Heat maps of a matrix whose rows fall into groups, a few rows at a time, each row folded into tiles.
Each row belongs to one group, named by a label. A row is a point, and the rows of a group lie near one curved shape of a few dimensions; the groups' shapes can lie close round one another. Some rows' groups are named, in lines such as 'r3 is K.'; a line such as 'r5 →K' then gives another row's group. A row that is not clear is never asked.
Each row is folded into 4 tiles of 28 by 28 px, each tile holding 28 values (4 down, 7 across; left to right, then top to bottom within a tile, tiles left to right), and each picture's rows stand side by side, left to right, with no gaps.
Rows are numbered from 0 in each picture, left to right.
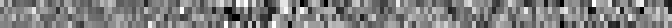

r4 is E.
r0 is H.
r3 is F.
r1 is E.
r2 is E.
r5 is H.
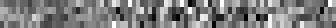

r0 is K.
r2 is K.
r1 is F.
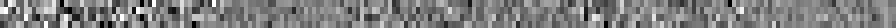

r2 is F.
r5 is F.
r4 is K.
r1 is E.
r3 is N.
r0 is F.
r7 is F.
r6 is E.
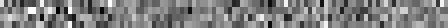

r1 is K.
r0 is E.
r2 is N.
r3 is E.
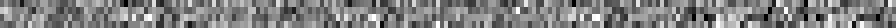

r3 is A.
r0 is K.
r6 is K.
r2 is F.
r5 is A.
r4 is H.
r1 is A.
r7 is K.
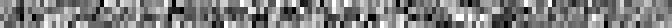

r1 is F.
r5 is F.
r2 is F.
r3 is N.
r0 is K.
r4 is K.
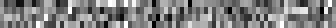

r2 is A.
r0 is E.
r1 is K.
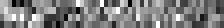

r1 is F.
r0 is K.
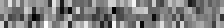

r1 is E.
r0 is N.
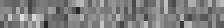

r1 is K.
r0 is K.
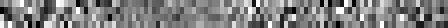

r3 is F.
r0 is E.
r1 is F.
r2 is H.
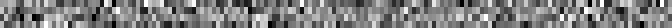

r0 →K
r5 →E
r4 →A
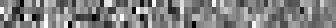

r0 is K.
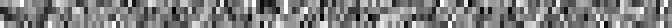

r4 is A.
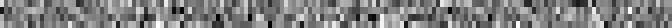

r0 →E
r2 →F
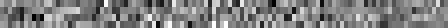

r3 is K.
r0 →K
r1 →A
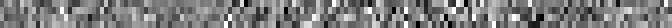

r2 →A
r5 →E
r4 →F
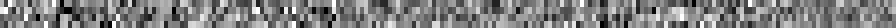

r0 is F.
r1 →A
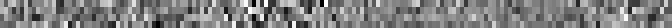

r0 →N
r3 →H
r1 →K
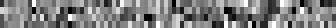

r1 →N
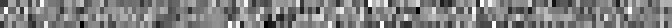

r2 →K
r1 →K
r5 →E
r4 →H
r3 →H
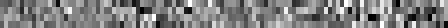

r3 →N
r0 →E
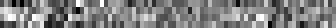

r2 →A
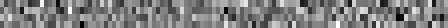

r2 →E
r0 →E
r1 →E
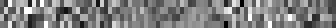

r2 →F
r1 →F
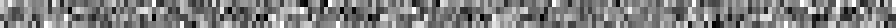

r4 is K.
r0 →N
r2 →A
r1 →E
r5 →E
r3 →A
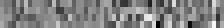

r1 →A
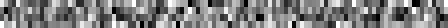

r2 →K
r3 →F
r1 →E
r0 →F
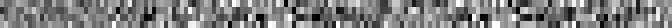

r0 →E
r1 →A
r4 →N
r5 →K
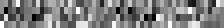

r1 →A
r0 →A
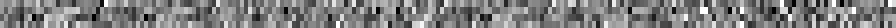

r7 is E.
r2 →N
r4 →K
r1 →K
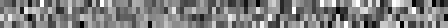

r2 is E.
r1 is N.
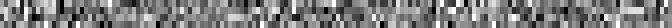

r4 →F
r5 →A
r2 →E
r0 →N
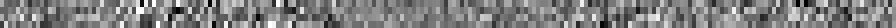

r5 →K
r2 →N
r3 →F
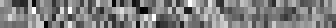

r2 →F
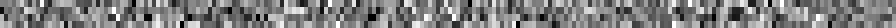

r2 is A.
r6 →F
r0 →E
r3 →A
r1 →K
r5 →H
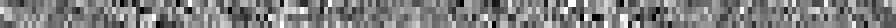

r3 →E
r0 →K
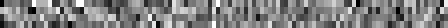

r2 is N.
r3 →A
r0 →H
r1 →A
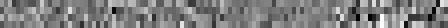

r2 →F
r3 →K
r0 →H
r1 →E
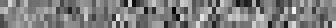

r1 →A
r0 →F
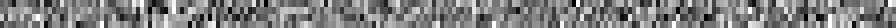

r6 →A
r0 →A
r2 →E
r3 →N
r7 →K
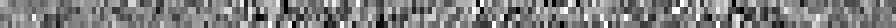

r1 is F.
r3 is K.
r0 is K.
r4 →H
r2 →N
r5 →F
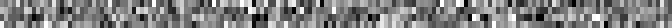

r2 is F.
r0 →N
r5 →A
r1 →E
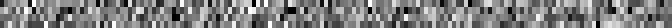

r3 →H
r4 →A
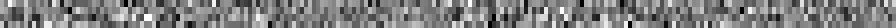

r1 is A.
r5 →K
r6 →N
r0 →N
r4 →K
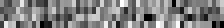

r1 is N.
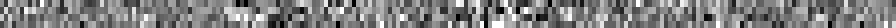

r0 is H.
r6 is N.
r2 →K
